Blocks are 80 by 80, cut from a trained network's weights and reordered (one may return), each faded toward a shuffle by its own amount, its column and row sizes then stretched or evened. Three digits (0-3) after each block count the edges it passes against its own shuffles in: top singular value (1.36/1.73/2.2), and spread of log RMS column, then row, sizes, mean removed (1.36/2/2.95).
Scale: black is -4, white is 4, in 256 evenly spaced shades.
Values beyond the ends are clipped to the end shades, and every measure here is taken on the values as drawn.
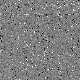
0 1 0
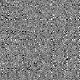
2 2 2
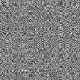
3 2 1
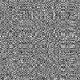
3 1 2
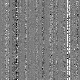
3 3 0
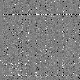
2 2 1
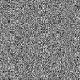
2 2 0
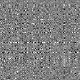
2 2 2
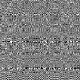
3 1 3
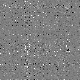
0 2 2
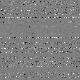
1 0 3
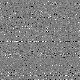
1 0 2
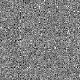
1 2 1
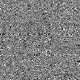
1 1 1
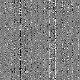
2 3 1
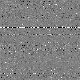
3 0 2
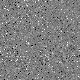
0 1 0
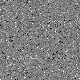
1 0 0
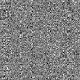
2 2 0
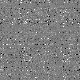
0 1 2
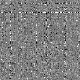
2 2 1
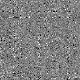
1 2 1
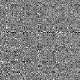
2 2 2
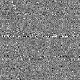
2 1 2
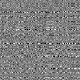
2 0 3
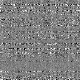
1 0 3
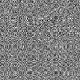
3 1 2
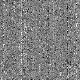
1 2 0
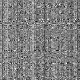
3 0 2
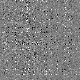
0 2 2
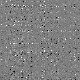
0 2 2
